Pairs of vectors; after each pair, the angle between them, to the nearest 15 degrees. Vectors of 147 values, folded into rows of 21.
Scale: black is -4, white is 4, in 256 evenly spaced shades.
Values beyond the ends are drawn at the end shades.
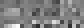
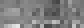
30 degrees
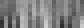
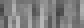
105 degrees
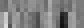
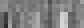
165 degrees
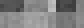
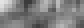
120 degrees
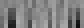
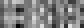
105 degrees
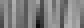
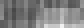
105 degrees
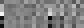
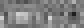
120 degrees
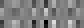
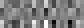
165 degrees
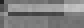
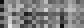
60 degrees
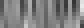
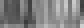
135 degrees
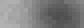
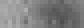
15 degrees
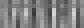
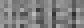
135 degrees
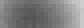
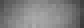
150 degrees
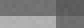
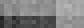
165 degrees
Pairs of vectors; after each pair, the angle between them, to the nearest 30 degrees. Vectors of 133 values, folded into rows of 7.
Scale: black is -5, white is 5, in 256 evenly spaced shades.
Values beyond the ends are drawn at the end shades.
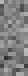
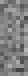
60 degrees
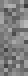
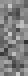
60 degrees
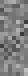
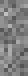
90 degrees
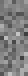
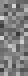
120 degrees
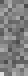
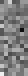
60 degrees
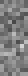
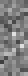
30 degrees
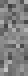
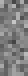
120 degrees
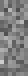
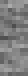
120 degrees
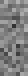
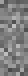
150 degrees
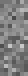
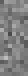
60 degrees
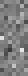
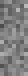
90 degrees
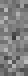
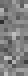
150 degrees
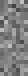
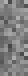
120 degrees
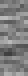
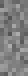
90 degrees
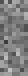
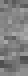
120 degrees
